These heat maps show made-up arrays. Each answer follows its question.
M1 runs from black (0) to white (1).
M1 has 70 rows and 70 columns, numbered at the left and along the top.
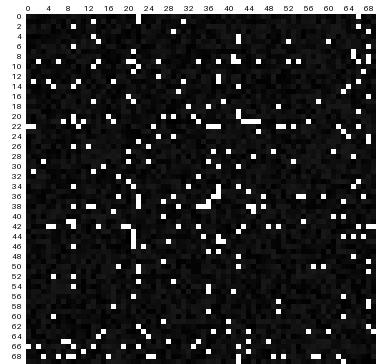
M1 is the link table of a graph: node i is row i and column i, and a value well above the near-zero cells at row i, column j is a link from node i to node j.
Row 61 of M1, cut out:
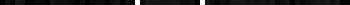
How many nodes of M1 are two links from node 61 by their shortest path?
4
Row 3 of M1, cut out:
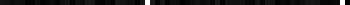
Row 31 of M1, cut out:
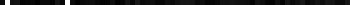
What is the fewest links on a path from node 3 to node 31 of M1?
5
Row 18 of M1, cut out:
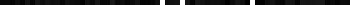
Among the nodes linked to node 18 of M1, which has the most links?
node 36
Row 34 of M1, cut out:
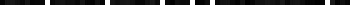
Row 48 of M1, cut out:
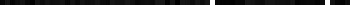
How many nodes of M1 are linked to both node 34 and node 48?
2
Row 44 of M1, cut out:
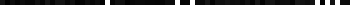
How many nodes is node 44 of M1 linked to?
6
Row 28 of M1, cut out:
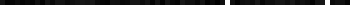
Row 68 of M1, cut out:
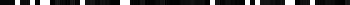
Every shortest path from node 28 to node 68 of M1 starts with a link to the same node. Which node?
node 65
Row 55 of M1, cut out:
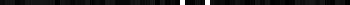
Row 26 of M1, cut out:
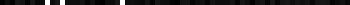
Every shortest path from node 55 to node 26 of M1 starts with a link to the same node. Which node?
node 41
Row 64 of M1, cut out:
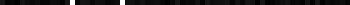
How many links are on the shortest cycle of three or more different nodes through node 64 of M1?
5
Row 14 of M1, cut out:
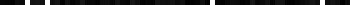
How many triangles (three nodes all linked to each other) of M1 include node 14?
2
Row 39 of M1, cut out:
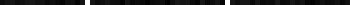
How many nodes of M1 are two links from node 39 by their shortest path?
5
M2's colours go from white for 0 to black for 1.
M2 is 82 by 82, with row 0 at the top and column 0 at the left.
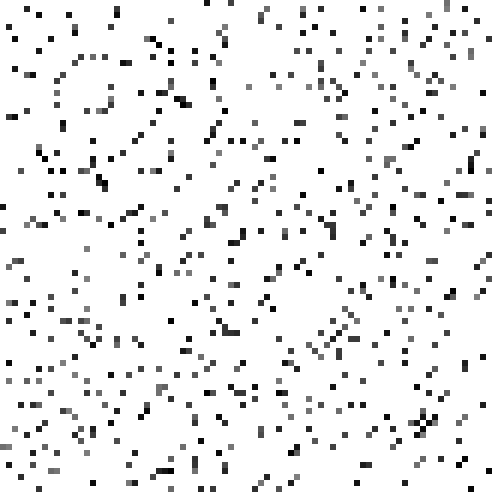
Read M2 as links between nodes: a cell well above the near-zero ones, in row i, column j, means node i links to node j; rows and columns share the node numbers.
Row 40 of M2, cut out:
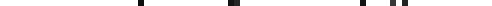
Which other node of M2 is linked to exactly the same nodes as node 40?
node 47
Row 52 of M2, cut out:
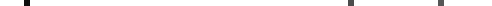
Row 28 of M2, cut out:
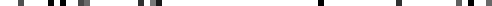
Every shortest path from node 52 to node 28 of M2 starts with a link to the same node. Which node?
node 73
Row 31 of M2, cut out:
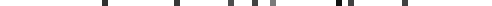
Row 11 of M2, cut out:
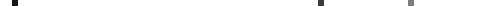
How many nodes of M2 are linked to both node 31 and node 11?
0
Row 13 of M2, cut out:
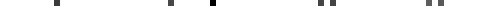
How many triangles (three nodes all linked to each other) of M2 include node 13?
4
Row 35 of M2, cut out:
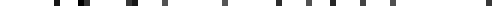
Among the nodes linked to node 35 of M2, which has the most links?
node 65
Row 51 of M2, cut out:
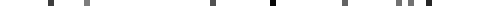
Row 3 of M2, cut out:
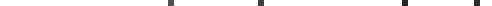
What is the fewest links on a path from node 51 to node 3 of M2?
3
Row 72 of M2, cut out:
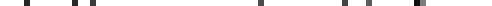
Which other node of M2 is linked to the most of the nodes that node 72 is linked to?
node 23
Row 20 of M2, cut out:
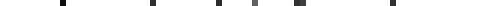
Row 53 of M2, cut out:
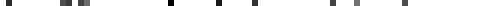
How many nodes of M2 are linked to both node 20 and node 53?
3
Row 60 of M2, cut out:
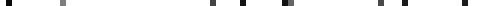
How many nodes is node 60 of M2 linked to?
9
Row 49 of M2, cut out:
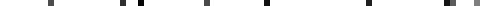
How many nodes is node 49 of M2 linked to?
9
